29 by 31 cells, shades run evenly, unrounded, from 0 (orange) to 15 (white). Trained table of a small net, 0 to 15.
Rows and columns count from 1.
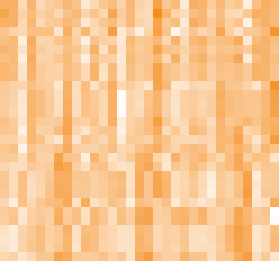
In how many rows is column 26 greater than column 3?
5
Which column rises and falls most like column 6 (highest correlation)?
3
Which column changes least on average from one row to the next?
6
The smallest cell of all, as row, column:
2, 18
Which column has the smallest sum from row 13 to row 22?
8
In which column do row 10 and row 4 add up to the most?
20
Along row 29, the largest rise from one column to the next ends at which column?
29
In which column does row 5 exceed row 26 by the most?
28
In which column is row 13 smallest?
31
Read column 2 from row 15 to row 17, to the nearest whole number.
8 9 7
